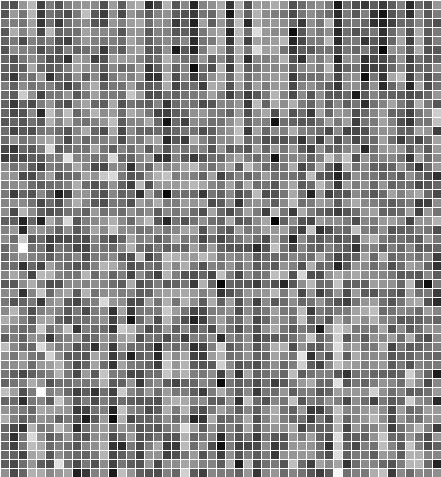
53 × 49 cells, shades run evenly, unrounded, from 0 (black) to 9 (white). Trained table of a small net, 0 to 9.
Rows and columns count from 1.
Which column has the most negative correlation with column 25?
46
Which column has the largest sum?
21
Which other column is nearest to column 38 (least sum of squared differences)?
43
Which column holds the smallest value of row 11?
40
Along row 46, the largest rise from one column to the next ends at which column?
14
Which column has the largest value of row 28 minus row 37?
3
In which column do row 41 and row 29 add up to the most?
19
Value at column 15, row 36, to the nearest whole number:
1
